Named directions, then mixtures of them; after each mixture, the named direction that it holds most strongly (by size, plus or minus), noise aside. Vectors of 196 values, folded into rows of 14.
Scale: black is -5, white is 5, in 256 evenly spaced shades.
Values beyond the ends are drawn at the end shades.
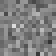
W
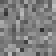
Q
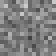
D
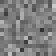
Q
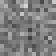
D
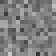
Q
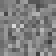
W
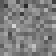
D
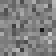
Q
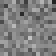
D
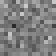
D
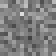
D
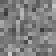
Q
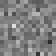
W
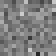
D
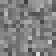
W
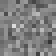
W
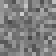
D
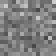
D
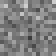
D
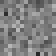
W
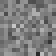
W
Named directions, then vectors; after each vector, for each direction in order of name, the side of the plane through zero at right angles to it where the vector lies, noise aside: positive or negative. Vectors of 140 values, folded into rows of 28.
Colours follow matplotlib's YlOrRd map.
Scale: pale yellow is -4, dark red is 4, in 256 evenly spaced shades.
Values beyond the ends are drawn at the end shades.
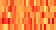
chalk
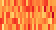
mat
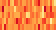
negative, positive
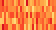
negative, negative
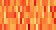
negative, positive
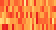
negative, negative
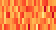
negative, positive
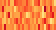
negative, positive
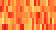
negative, negative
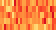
negative, positive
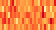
positive, negative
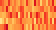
negative, negative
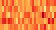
positive, negative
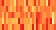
negative, negative
